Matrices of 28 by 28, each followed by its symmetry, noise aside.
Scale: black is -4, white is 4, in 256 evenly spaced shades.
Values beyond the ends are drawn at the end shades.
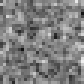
no symmetry.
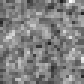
no symmetry.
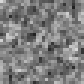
same after a half turn.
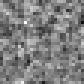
antisymmetric.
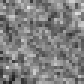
antisymmetric.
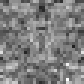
mirrored left to right.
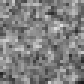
no symmetry.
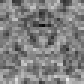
mirrored left to right.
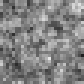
symmetric across the other diagonal.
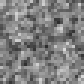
same after a half turn.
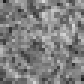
symmetric across the other diagonal.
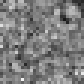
symmetric across the other diagonal.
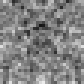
mirrored left to right.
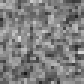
no symmetry.
